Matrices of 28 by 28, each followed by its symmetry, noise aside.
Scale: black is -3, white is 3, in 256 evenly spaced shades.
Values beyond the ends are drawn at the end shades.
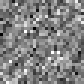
same after a half turn.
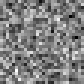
antisymmetric.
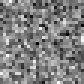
antisymmetric.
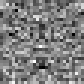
mirrored left to right.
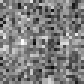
mirrored top to bottom.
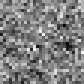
no symmetry.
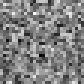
mirrored left to right.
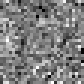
antisymmetric.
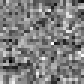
antisymmetric.
